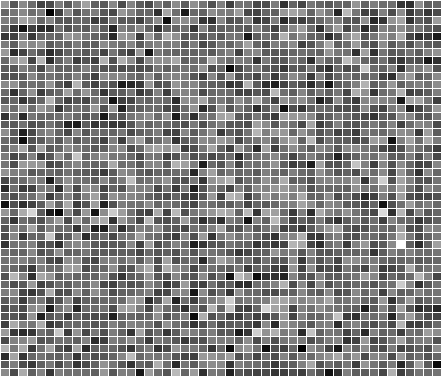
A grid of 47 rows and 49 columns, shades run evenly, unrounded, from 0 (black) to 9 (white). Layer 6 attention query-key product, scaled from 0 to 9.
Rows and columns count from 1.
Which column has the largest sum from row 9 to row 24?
41
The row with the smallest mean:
40
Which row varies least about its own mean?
32
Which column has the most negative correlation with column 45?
47
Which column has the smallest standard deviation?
10
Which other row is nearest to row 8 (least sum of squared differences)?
19
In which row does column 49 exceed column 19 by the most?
3
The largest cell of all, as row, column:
31, 45
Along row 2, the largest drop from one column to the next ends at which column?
6
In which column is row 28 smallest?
28
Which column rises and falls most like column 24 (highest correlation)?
30
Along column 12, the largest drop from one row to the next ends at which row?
29
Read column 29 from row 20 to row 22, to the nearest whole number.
4 4 3
